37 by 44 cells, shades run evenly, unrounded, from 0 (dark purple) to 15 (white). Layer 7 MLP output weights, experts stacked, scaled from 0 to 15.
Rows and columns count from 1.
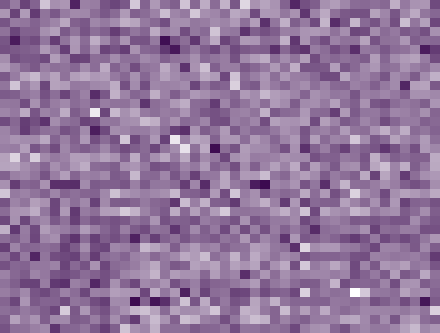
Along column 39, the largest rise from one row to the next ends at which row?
15
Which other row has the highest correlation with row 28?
30
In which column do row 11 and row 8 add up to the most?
21
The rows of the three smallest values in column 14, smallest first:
34, 27, 36
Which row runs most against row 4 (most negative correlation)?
17
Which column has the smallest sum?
8
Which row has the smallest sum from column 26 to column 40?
6
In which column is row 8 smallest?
19
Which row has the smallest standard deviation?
25
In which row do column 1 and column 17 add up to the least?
5
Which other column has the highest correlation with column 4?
2
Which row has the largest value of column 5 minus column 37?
1
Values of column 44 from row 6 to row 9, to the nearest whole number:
3 4 8 10
